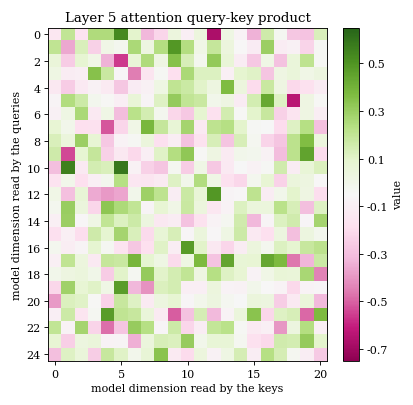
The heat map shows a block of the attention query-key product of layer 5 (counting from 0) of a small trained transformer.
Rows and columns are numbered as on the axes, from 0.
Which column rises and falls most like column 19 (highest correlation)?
12
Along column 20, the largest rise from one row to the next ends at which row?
21
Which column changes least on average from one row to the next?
14
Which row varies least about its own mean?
11
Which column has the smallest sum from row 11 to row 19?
0
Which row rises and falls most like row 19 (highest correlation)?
10
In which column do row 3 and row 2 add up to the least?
5
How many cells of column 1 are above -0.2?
19
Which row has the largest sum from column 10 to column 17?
17
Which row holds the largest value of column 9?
1
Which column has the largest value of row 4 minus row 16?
13
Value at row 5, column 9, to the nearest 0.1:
0.3
